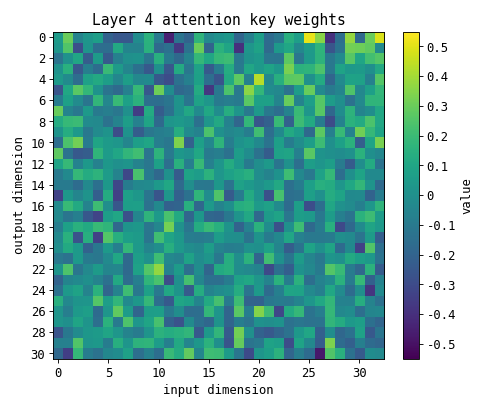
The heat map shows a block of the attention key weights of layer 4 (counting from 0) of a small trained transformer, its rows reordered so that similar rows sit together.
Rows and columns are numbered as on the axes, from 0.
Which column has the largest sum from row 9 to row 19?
5
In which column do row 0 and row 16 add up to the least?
11
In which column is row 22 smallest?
21
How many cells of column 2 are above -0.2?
27
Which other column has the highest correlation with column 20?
23
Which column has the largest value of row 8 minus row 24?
31
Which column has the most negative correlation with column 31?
18
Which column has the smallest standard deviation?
3
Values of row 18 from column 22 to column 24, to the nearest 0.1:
-0.3 0 0.2
